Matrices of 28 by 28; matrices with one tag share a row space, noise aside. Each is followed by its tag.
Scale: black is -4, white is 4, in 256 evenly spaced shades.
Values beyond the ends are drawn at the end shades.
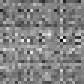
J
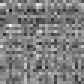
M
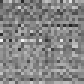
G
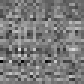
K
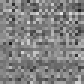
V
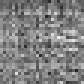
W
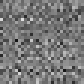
G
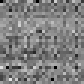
M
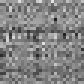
M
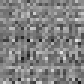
V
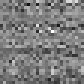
W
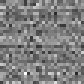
M
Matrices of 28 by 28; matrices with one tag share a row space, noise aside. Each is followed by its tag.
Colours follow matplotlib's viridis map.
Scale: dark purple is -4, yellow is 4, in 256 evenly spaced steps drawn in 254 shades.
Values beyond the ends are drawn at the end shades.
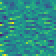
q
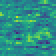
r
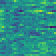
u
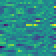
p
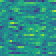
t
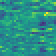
u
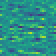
t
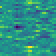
r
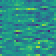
r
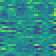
p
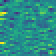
q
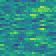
u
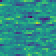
r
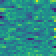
p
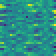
p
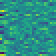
q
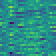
t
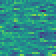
u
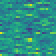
r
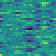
r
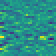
q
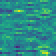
r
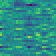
r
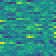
p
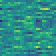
r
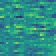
u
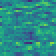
r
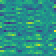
p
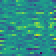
p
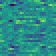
t
